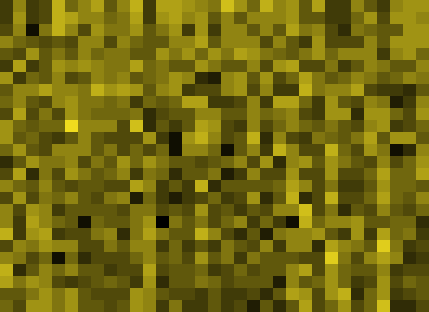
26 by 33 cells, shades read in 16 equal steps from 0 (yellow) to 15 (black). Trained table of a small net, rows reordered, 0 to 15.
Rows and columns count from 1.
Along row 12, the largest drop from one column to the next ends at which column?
15
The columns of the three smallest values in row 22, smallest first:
26, 30, 16
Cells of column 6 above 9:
5
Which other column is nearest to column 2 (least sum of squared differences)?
33
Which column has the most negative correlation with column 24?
20
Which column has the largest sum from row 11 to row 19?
14
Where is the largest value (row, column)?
19, 13
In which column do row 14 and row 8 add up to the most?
22
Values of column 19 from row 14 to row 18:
6 11 9 10 11
